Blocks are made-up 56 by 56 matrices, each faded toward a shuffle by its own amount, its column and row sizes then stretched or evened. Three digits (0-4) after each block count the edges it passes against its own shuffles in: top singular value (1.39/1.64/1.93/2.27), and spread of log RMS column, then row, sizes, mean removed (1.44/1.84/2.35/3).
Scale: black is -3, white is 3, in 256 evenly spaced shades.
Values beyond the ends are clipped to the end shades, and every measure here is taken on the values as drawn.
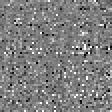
0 0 2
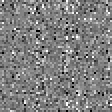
1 3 2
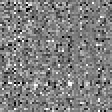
1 3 2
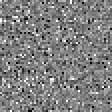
0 0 1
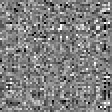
3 2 1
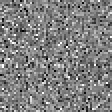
1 0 0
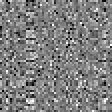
4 2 0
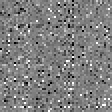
2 2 0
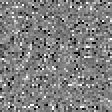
0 0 2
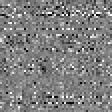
3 0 4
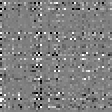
3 3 4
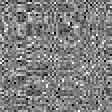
4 1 0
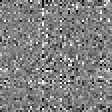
1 3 3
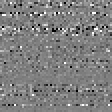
1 0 4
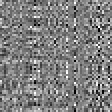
4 4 1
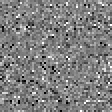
0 1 2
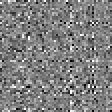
3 2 3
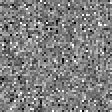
0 0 0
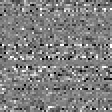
0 0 4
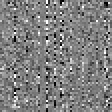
0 4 1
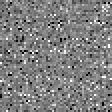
0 1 1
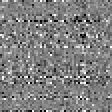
3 1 4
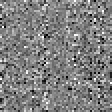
0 3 0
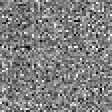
1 0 1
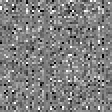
2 4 2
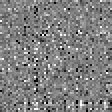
2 3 2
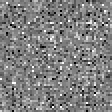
2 1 0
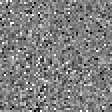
1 1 0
